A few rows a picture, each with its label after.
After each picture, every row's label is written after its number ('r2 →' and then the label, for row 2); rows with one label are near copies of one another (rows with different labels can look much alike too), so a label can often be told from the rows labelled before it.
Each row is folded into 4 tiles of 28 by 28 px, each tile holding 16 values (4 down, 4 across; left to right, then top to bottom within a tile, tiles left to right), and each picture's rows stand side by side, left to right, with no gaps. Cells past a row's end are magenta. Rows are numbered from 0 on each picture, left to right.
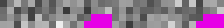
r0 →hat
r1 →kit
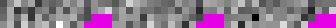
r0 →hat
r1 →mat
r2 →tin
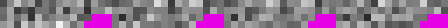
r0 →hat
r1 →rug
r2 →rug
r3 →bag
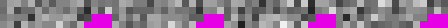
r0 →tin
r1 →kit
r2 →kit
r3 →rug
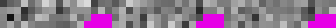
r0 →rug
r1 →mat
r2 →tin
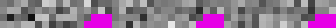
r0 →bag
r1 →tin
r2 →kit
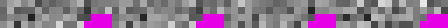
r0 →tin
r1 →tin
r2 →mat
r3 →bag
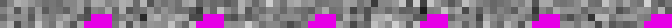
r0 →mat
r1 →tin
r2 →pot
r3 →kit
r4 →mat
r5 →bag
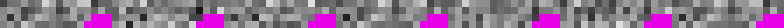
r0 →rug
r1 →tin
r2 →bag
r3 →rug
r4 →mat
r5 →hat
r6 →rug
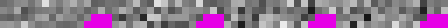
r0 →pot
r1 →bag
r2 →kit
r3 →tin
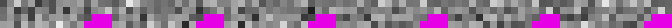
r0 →hat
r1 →mat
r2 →tin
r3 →bag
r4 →bag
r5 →pot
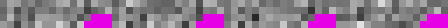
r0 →kit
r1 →mat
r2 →tin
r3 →pot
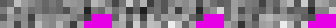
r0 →mat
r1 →hat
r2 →kit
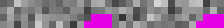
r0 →mat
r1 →rug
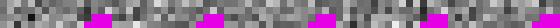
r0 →tin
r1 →pot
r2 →bag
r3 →kit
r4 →rug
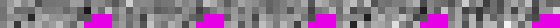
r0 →tin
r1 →mat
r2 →mat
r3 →tin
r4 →hat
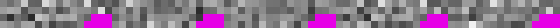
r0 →bag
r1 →mat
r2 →mat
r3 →bag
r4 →pot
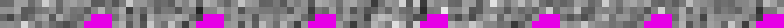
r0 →pot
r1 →mat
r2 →mat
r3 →kit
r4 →pot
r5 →pot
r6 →mat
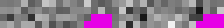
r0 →bag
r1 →tin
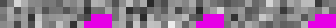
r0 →mat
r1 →hat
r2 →rug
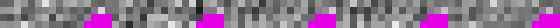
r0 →pot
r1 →kit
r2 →hat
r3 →hat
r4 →pot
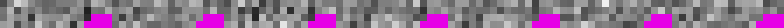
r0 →mat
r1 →rug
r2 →hat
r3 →kit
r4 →kit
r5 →pot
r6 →rug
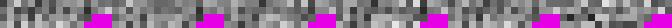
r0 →hat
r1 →mat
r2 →kit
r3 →kit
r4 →hat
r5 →bag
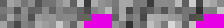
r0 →kit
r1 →kit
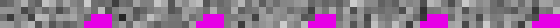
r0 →bag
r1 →rug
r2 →tin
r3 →mat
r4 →mat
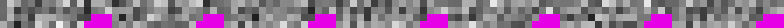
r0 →kit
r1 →rug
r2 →tin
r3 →hat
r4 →pot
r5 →bag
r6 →hat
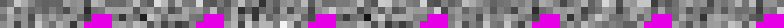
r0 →mat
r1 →bag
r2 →hat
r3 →bag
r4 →mat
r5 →rug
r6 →kit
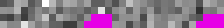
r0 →pot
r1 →mat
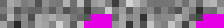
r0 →kit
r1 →mat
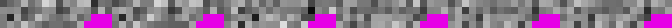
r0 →rug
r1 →rug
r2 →tin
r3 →kit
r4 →mat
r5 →mat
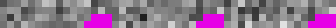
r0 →rug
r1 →tin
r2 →hat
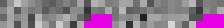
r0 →mat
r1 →tin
